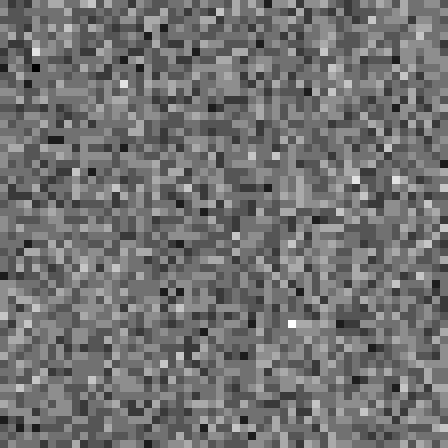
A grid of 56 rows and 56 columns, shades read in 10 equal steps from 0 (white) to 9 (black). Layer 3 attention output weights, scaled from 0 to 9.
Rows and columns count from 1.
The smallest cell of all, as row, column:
41, 37
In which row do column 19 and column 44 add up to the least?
11
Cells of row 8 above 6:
9
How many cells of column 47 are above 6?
8
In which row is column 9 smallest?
4
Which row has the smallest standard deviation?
50
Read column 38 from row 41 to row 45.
3 4 5 4 4
